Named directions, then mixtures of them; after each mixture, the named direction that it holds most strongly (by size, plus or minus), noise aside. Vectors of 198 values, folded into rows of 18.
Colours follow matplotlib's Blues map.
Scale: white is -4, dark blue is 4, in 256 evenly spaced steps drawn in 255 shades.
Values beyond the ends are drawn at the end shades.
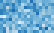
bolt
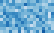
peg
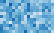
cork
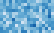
peg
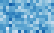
peg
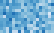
peg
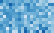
peg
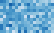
cork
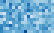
cork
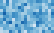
cork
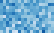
peg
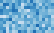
bolt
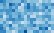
cork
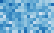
cork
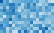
bolt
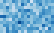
bolt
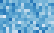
bolt
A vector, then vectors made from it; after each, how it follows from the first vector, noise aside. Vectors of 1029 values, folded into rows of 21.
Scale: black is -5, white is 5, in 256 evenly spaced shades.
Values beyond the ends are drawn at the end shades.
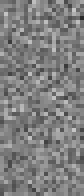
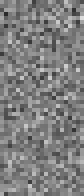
negated.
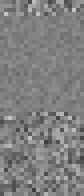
partly zeroed.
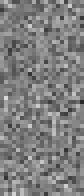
wrapped around.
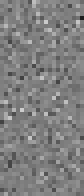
partly zeroed.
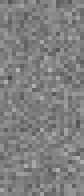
wrapped around, shrunk.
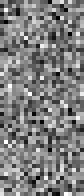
wrapped around, negated, scaled up.
